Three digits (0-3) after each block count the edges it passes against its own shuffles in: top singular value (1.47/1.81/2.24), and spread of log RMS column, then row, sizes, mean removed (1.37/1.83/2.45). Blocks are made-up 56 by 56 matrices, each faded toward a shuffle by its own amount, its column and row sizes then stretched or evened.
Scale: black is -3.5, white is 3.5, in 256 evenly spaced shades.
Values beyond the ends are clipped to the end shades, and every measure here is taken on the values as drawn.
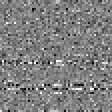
2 0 3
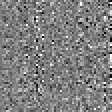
1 3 0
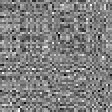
3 0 1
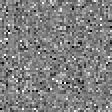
1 0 1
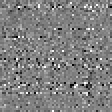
1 1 3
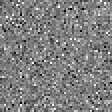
1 0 0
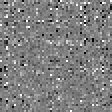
1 3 1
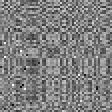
3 0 1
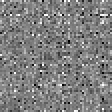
2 2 2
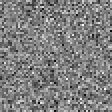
1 0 0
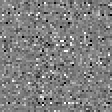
0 1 2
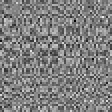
3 0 1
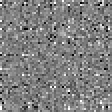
2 2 2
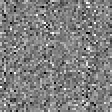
0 2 1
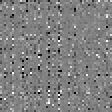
1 3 1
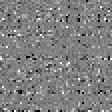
1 1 3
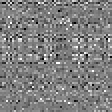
3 0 3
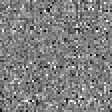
1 0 2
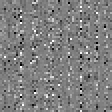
0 3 0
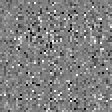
2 2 1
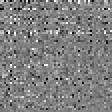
2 2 3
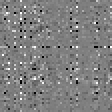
2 3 2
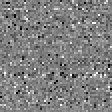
0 0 2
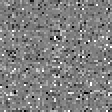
1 1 2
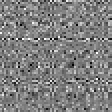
3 0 3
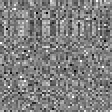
3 0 0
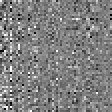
2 3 1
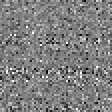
0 1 3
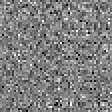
2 0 0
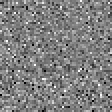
0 1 2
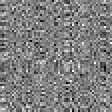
3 2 0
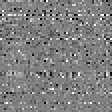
2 0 3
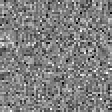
2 0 0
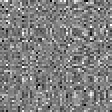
3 2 1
